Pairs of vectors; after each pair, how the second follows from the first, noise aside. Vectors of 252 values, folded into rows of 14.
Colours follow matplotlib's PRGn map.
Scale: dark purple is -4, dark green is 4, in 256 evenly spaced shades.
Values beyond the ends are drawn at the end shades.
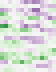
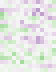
shrunk.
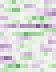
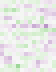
shrunk.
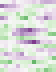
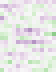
shrunk.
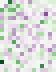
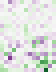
reversed, partly zeroed.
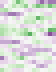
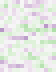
wrapped around, shrunk.
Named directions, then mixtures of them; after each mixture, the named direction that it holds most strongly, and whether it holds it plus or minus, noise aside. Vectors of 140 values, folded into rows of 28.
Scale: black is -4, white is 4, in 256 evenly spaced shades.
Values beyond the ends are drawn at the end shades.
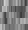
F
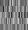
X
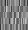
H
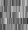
F, minus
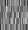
H, plus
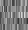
X, minus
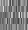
X, minus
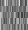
H, minus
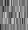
X, plus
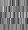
X, minus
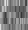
F, plus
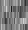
F, plus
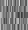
H, minus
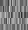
X, plus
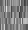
H, plus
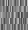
H, minus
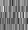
X, minus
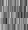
F, plus
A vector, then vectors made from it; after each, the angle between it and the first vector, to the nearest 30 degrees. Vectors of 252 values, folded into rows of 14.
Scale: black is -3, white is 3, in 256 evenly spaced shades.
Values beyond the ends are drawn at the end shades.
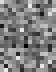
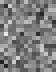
60 degrees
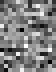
150 degrees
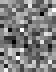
30 degrees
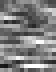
90 degrees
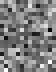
30 degrees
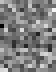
30 degrees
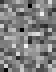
150 degrees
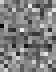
30 degrees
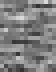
60 degrees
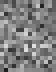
120 degrees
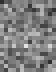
150 degrees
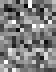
60 degrees
